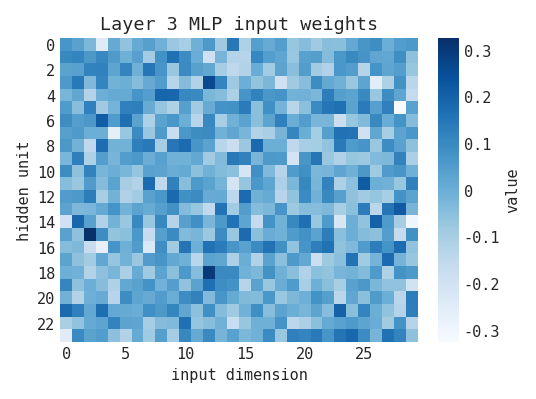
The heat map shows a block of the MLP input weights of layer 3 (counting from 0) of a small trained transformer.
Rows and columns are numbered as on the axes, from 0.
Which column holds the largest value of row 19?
12
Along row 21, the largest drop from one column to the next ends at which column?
24
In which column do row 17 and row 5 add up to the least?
28
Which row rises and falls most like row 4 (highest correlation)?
8
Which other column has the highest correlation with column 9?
16
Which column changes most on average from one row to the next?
9
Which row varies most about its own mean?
14
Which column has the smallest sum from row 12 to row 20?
23
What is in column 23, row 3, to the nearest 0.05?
0
